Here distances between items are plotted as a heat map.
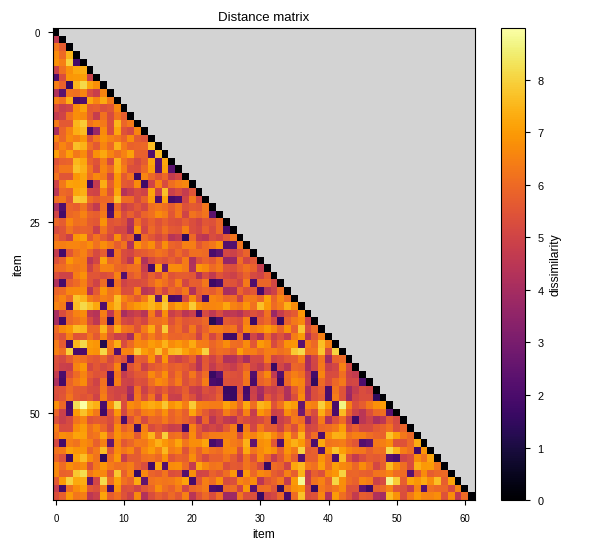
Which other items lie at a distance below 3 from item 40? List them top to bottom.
25, 26, 28, 47, 48
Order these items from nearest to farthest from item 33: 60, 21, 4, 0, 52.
60, 0, 52, 21, 4
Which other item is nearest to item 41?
7
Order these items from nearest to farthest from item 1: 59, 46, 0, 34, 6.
46, 0, 6, 34, 59
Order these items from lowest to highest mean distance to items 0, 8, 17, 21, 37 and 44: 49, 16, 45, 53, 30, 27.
45, 27, 30, 53, 49, 16
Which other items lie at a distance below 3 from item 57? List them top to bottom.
14, 16, 31
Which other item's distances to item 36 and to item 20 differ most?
59
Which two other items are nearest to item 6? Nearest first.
0, 13
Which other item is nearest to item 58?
12
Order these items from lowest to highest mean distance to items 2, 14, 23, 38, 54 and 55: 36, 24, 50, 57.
24, 50, 57, 36
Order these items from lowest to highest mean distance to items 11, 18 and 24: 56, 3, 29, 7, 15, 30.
29, 15, 30, 56, 7, 3
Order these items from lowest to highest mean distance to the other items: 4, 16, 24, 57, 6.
24, 6, 57, 16, 4
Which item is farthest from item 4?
49
